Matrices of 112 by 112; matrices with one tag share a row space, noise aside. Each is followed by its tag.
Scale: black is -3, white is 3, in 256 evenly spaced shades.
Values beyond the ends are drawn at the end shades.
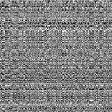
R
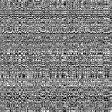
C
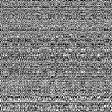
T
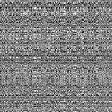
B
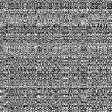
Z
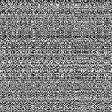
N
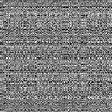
Z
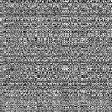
Z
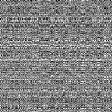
T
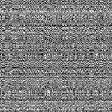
R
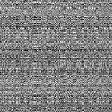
B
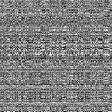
C
